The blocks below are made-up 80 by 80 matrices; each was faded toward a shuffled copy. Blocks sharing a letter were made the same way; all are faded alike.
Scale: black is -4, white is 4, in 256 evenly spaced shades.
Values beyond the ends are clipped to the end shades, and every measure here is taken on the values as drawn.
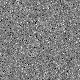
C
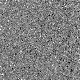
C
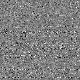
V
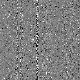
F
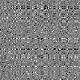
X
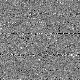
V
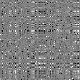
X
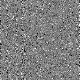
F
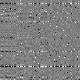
X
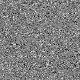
V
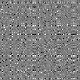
X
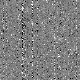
F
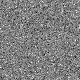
C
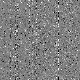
F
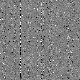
F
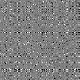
X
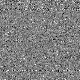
V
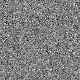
V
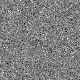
C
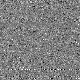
V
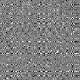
X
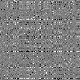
X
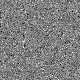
C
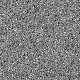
C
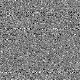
V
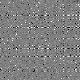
X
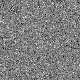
C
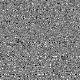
V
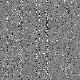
F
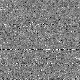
V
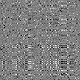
X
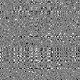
X
